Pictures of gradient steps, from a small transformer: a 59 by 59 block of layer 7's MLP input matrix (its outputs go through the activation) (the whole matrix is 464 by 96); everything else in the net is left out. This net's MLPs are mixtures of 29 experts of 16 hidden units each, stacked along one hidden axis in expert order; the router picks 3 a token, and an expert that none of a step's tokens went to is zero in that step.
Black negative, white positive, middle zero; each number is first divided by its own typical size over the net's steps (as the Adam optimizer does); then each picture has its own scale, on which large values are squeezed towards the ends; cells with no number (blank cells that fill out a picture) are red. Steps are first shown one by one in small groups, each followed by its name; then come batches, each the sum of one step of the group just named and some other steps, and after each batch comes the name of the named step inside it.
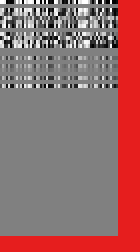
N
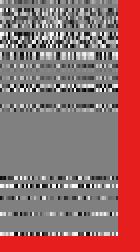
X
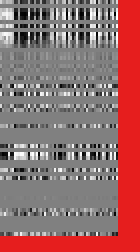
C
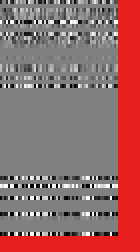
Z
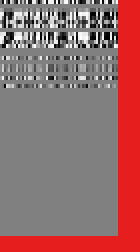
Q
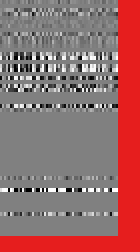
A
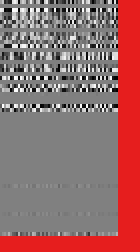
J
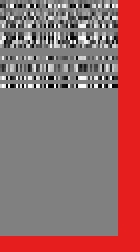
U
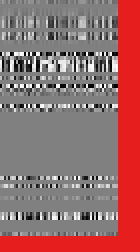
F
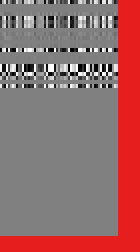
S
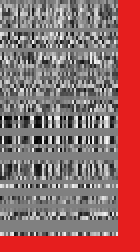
X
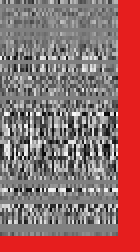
A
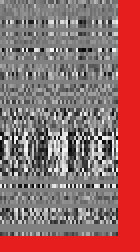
Z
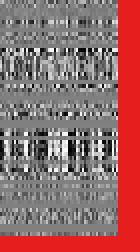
F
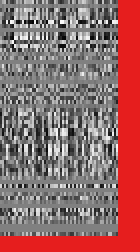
Q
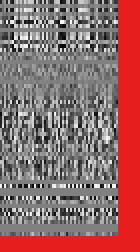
Z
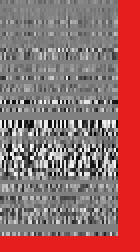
Z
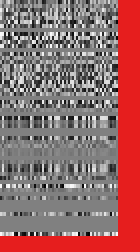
X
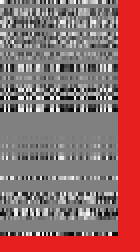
N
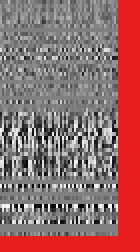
Z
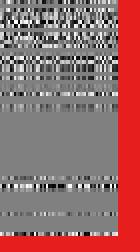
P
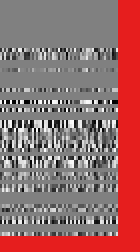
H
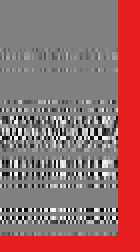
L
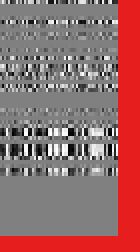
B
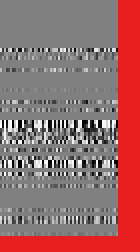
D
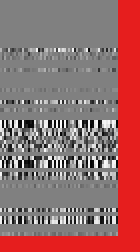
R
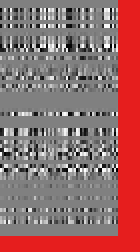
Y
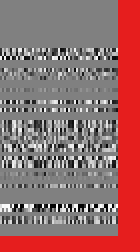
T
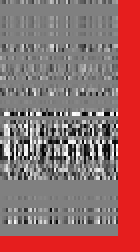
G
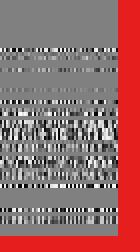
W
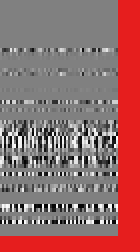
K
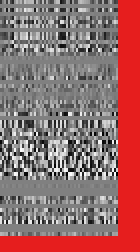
R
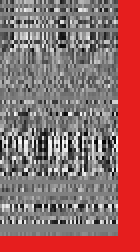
K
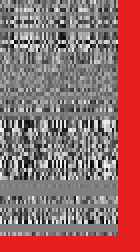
R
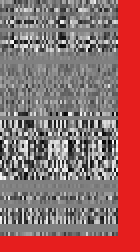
R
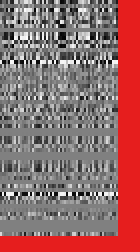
P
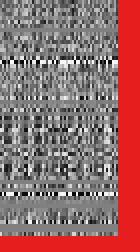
P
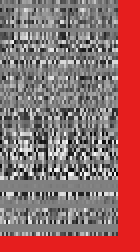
Y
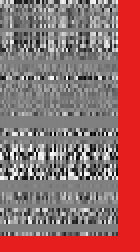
Y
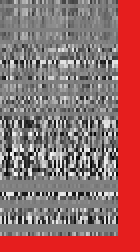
R
